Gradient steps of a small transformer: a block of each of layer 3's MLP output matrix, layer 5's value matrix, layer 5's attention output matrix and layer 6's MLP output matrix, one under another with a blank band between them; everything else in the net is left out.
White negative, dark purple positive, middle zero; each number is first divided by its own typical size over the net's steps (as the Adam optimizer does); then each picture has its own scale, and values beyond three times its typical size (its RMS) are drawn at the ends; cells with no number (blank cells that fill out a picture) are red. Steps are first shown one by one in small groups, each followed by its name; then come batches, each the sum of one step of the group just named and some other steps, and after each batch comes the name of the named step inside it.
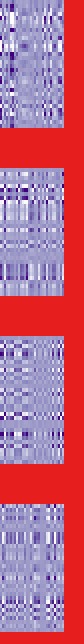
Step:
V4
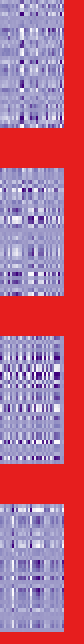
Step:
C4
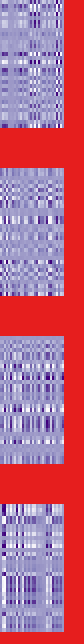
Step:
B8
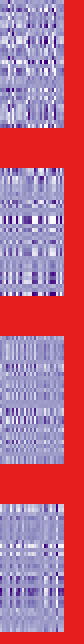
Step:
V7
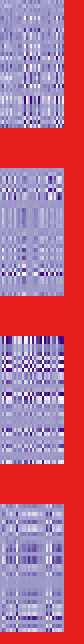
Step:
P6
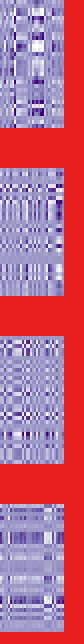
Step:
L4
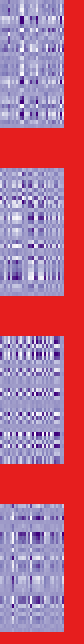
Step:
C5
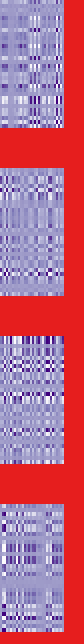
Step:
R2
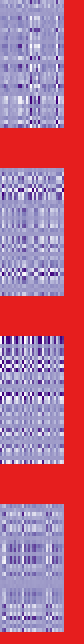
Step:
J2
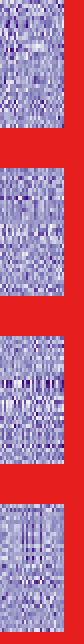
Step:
L4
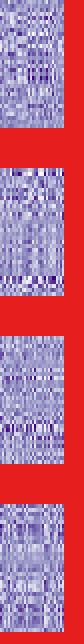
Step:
V4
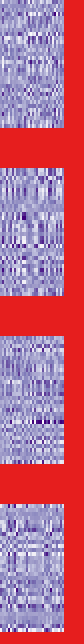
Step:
V7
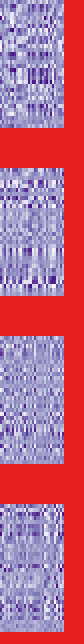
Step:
V4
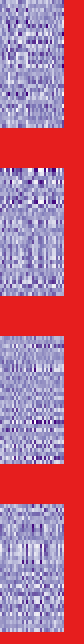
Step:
V7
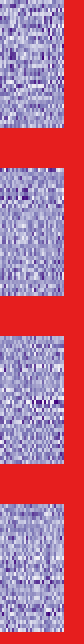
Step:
V4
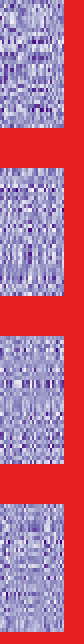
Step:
V4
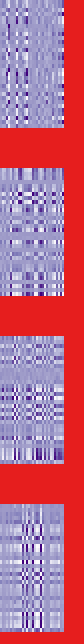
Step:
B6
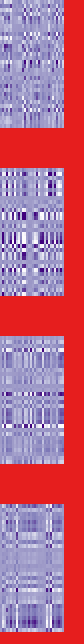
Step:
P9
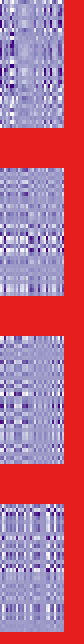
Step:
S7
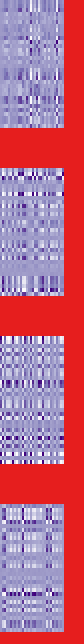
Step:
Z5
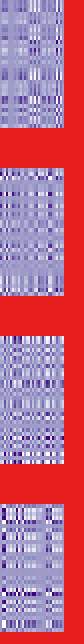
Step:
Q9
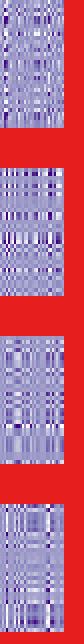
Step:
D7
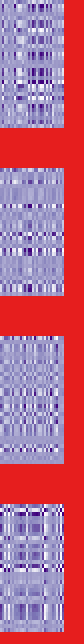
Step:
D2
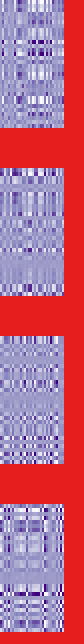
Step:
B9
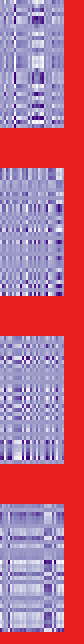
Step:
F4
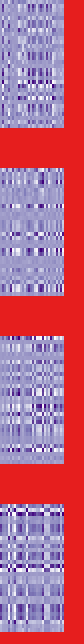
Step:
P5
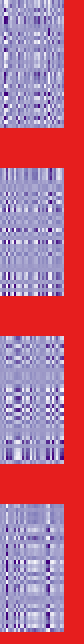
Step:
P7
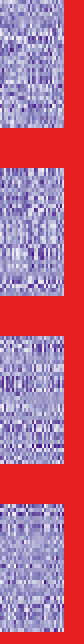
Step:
P5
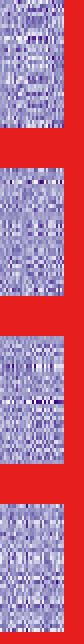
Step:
F4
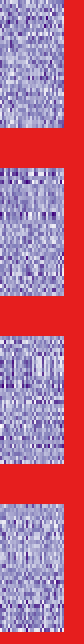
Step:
Q9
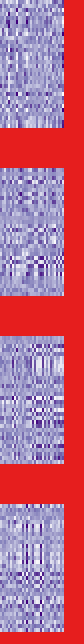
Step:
B6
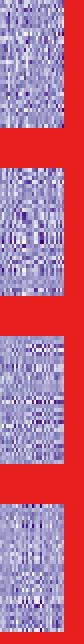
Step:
P9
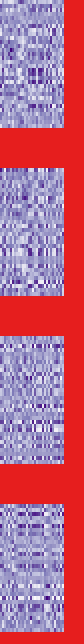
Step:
D2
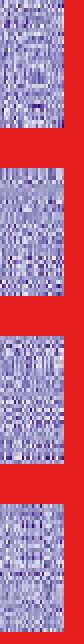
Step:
F4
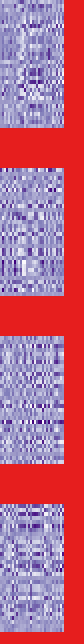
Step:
D2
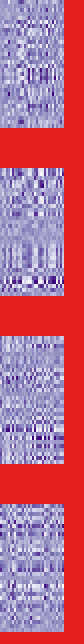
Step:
Z5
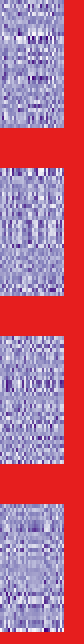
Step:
Z5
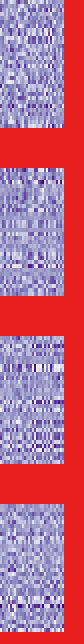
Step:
P5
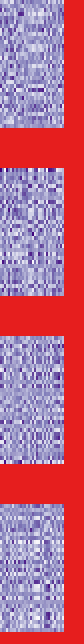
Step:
P7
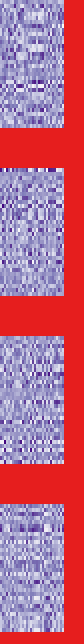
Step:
D2
